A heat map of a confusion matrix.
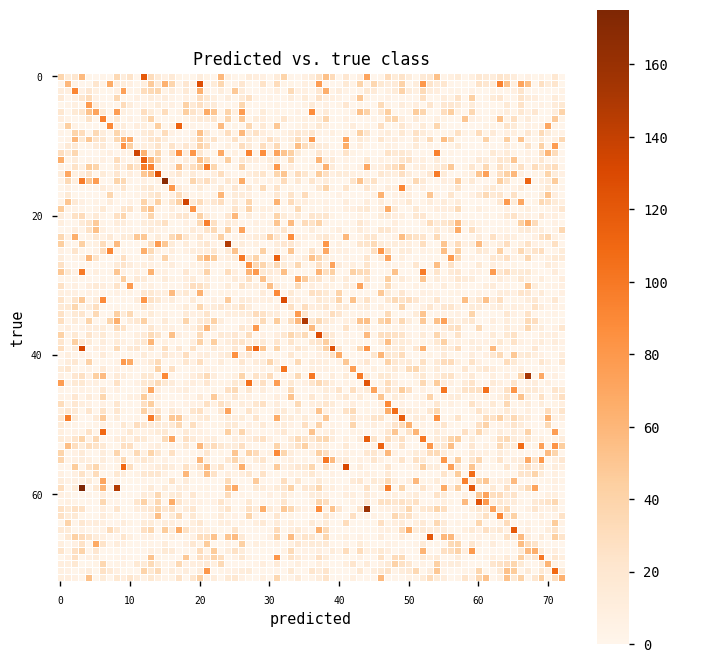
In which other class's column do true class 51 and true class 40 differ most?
6
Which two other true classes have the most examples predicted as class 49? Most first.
16, 23
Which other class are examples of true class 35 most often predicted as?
55
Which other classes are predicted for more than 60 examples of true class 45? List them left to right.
13, 55, 61, 65
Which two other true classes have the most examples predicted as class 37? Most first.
62, 1
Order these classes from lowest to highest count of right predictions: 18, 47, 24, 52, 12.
47, 52, 12, 18, 24
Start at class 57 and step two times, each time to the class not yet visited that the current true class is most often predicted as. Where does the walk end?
3
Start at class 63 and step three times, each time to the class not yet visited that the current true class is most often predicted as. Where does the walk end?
31
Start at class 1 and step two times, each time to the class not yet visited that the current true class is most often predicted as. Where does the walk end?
25
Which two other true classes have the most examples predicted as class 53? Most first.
66, 17
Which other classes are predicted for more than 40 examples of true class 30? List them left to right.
10, 43, 67
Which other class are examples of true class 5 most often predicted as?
36
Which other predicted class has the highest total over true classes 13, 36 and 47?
21
